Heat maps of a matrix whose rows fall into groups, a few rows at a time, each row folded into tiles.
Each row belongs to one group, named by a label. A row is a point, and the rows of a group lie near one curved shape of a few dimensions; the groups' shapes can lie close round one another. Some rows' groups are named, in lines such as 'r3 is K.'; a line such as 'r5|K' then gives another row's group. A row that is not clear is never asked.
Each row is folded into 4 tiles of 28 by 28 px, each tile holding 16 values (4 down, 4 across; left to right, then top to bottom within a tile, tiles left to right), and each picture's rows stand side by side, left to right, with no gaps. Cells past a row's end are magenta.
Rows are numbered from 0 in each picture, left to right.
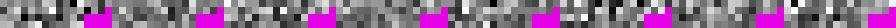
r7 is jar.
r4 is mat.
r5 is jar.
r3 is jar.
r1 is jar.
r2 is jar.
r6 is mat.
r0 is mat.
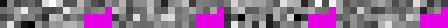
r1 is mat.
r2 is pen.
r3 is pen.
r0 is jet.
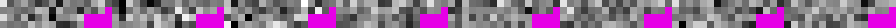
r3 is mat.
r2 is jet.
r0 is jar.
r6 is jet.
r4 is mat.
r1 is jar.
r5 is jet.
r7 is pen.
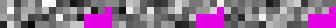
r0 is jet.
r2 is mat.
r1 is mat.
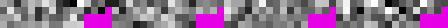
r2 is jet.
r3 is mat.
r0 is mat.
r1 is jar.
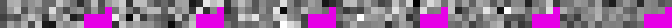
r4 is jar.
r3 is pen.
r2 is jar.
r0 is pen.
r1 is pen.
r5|mat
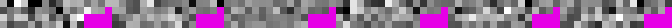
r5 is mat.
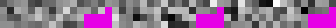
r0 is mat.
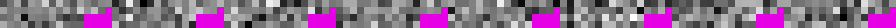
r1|jar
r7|mat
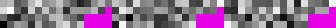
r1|pen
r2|mat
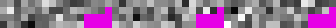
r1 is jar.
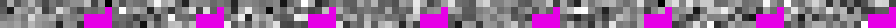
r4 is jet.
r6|mat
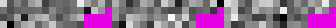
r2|jar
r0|jet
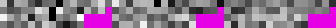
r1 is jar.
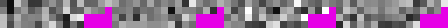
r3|pen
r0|jar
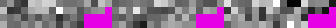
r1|jet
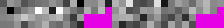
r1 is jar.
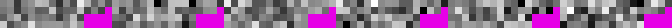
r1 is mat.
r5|jet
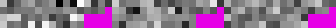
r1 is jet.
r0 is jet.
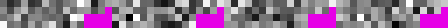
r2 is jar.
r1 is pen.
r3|pen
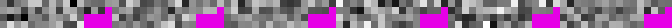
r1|jar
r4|mat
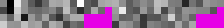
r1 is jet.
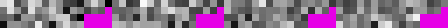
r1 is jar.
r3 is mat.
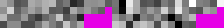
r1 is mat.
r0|jet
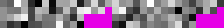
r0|jar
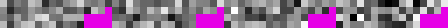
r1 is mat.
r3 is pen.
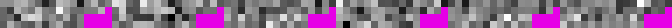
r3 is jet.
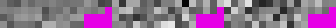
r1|jar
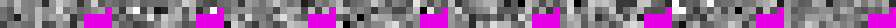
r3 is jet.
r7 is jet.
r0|mat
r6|jet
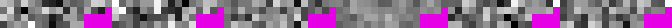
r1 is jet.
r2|jar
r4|mat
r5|mat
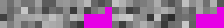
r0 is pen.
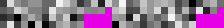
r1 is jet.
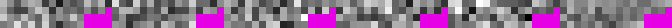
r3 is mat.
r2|pen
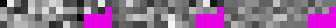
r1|jar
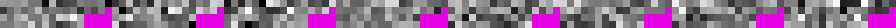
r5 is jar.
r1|jar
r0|jar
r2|jet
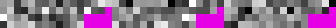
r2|jet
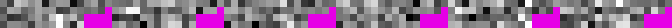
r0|jar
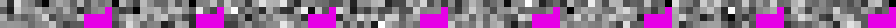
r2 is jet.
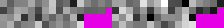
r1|mat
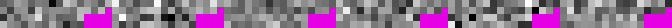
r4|jet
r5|mat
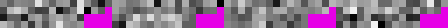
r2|mat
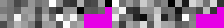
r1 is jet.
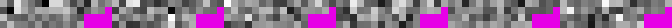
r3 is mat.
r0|mat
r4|mat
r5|jet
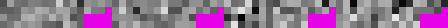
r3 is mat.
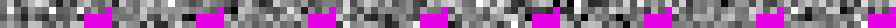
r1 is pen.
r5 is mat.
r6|mat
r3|pen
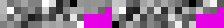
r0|jet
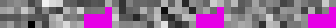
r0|jet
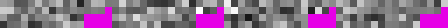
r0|jet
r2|jet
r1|pen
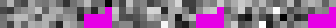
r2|mat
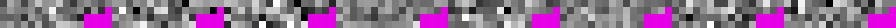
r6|mat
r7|mat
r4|jar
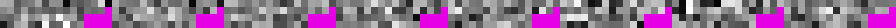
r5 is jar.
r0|mat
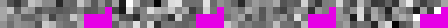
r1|mat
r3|pen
